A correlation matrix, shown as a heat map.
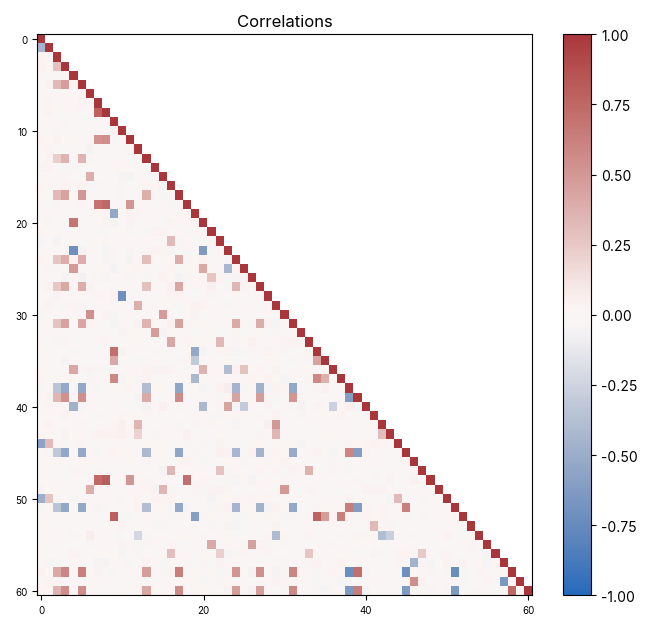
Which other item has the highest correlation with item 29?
42
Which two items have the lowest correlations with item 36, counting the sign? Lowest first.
23, 40
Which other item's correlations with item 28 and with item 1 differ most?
10
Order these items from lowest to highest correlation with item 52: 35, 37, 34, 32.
32, 35, 37, 34
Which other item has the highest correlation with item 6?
30
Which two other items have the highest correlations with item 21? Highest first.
55, 26
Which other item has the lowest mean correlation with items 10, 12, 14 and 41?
28
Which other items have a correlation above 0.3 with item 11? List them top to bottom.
7, 8, 18, 48
